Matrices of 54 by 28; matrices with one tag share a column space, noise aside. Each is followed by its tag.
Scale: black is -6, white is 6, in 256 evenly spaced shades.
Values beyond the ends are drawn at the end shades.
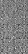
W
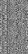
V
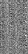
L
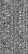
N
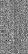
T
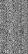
T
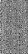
T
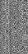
V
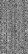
T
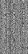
N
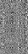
N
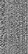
L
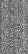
W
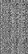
N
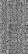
T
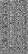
N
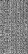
T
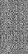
V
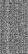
T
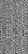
T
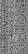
L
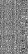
V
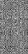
V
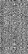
N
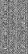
V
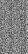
W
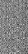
W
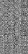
L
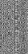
V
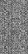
V
